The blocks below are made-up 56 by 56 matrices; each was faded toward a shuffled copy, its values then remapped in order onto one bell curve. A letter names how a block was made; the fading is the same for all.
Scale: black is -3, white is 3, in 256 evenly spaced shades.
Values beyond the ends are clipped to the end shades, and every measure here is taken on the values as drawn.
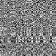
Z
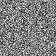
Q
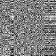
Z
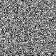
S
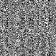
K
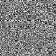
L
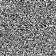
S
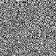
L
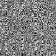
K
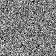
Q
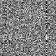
K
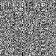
K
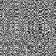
Z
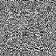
L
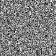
Q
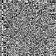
K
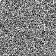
Q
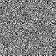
L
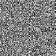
K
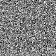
Q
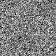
Q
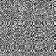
Z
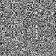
K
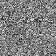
S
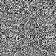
L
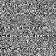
L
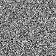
S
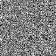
Q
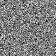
Q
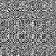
Z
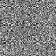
L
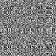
Z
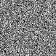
Q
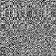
Z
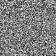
Q
